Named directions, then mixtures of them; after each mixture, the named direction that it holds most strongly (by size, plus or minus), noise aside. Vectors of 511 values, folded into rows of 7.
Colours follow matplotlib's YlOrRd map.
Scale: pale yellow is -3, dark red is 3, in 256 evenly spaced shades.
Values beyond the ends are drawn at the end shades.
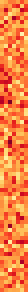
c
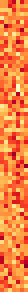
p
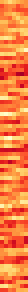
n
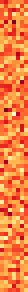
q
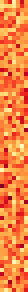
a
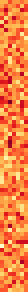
c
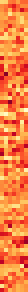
n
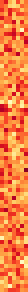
p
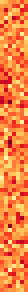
c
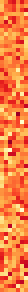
p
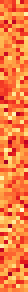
q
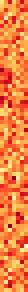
c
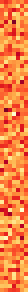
q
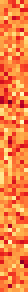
c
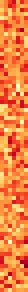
p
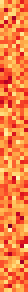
c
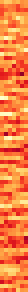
n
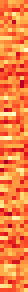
n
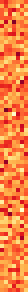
q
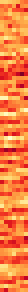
n
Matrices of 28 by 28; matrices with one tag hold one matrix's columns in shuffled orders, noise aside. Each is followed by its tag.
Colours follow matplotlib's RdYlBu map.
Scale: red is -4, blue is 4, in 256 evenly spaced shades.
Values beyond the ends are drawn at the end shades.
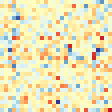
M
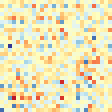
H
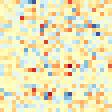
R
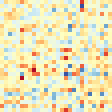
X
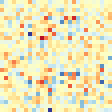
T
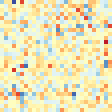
R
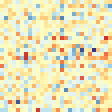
M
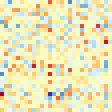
R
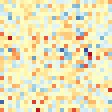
M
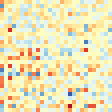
X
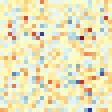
T
